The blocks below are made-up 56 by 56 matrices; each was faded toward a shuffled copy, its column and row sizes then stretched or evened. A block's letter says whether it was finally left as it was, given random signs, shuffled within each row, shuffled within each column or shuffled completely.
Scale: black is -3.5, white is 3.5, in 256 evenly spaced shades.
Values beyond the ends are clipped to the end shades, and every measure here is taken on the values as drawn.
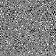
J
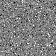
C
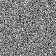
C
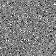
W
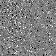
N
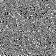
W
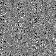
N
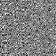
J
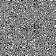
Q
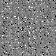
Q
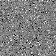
W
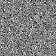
N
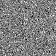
C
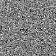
Q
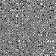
J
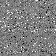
W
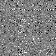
Q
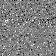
W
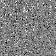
N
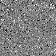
W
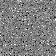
W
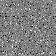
W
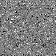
W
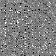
J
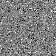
W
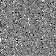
N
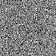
N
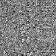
J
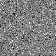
N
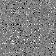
Q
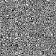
J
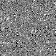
Q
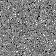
C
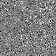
N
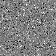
W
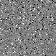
W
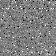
W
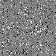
Q
